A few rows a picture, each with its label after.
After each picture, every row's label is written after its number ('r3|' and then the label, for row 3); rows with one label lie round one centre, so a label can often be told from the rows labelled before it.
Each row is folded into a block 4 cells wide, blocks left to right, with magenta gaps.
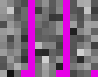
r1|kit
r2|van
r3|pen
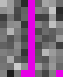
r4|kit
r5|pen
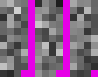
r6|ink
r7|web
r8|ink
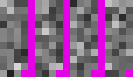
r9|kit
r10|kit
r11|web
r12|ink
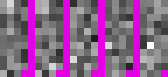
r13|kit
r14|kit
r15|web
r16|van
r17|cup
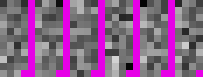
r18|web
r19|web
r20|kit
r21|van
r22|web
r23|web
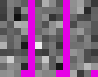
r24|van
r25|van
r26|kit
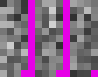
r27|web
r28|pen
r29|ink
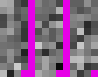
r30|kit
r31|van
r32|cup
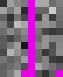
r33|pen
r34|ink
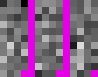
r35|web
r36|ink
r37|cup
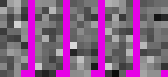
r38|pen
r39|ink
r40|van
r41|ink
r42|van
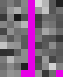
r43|van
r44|kit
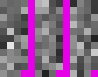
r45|cup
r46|kit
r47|web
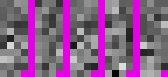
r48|cup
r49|web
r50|cup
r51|kit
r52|van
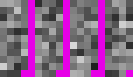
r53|ink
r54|web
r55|van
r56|pen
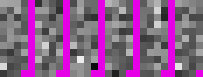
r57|ink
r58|web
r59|van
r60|ink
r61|pen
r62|ink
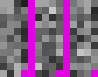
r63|kit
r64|ink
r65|pen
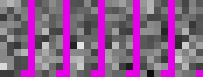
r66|ink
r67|cup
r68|cup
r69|cup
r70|kit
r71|cup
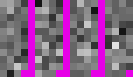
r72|kit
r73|web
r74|pen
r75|cup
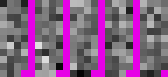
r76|web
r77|van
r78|ink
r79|pen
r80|ink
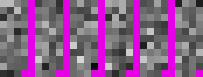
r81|ink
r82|web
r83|van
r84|ink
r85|cup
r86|web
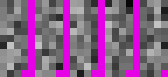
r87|cup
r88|van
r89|kit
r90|web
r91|pen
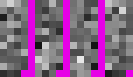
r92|ink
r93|cup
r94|van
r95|ink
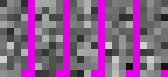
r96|web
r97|ink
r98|pen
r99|van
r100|van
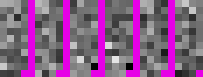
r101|ink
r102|kit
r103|van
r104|van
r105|kit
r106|ink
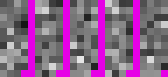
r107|cup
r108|kit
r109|van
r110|kit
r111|van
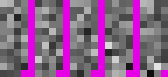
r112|ink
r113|web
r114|ink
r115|van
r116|kit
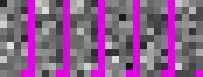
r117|web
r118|kit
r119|kit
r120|van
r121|cup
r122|ink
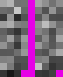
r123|ink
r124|ink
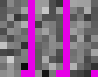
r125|van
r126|kit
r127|ink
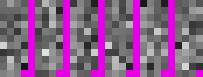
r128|van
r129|pen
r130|web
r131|van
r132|web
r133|cup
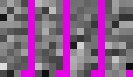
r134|ink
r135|ink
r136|cup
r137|van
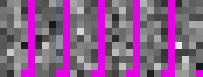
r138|pen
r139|cup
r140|kit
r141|pen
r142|kit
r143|van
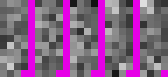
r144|cup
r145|web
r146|web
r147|kit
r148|kit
